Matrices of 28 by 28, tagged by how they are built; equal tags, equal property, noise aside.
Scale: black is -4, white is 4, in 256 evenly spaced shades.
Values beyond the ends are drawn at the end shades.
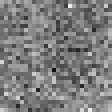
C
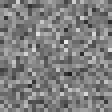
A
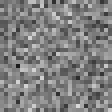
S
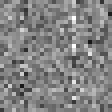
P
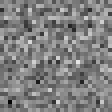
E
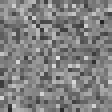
A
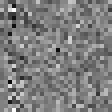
P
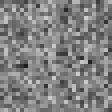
S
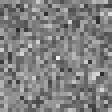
A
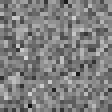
E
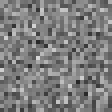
E
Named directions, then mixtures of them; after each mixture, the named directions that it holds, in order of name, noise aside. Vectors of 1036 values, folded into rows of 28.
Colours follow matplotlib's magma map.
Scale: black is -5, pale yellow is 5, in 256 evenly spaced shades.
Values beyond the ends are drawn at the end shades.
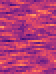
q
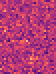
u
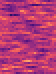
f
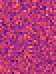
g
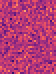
g.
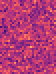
g, q, u.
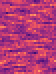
f, q.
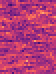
f, g, q.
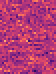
g, q, u.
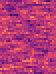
f, u.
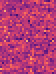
f, u.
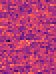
q, u.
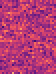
g, q.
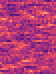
f, q, u.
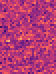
g, q, u.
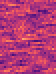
q.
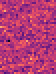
q, u.
